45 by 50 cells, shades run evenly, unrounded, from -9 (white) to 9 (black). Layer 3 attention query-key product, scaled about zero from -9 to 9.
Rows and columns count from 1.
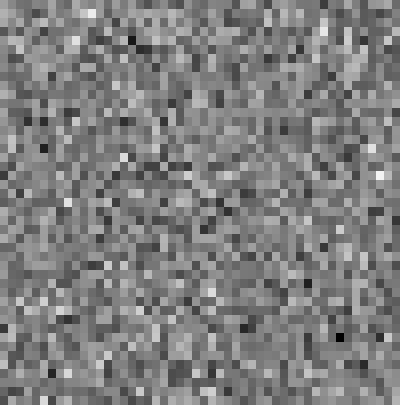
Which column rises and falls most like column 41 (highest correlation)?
20
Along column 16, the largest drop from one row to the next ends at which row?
18
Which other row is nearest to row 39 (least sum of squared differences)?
40
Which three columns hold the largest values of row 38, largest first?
43, 48, 39
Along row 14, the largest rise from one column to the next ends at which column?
21
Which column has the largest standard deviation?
27
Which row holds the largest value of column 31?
37
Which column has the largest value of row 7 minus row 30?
34
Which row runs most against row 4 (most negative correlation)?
41
